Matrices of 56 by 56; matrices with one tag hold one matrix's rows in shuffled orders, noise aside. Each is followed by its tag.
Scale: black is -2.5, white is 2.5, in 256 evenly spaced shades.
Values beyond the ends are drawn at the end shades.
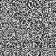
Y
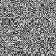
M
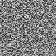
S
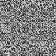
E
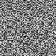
S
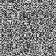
S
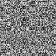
E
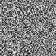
S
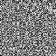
Y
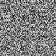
E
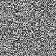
M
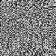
Y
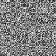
E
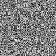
M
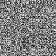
E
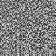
Y
